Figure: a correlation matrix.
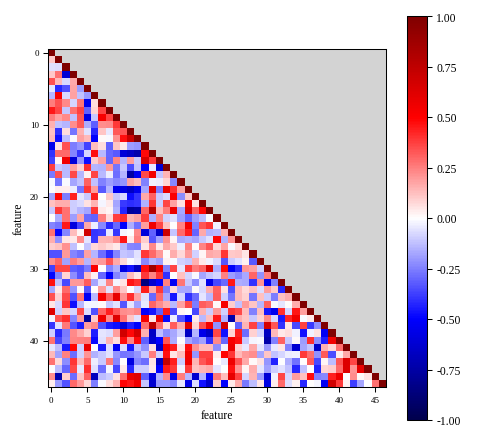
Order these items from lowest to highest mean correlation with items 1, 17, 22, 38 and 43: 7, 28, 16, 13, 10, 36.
10, 36, 7, 28, 13, 16
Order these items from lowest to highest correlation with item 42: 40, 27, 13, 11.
11, 13, 40, 27
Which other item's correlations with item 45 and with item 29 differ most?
1
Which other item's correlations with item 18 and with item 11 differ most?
19
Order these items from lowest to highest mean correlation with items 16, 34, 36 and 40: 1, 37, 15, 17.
15, 17, 1, 37
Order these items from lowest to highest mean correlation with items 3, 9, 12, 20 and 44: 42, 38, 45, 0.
38, 42, 45, 0
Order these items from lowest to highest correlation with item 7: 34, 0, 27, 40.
40, 27, 0, 34
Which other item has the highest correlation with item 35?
24
